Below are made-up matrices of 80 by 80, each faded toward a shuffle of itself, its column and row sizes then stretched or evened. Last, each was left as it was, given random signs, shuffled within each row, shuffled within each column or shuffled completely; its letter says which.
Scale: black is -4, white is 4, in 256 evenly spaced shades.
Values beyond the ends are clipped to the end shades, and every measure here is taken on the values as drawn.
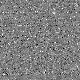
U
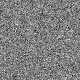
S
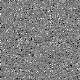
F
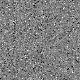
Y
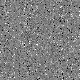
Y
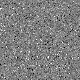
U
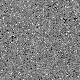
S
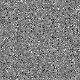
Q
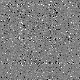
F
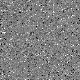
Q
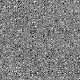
F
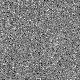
S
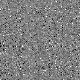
F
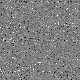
U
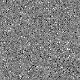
F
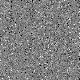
Y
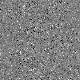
Y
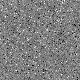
S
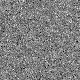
S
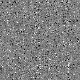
Q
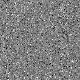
Y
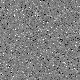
S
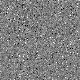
Y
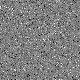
S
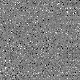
F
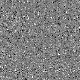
F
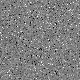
S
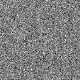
Y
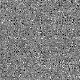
F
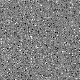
Y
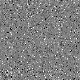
F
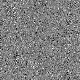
Y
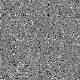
Q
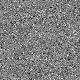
U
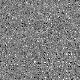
F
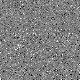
F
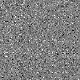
F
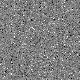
Y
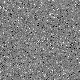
S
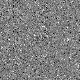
Y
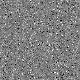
Y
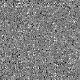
F
